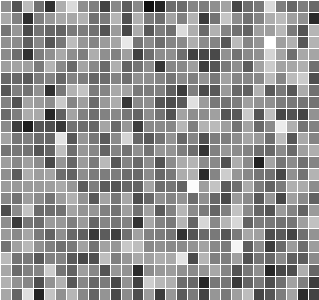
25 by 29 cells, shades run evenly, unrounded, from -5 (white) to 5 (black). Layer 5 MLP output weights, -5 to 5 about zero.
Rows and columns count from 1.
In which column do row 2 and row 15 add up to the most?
19
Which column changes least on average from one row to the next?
16
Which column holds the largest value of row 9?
12
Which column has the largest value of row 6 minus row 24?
15
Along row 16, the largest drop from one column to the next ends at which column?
18
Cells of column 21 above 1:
6
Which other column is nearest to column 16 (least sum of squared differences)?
1
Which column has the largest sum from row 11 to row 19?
13
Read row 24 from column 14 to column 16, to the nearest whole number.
-3 -2 -2
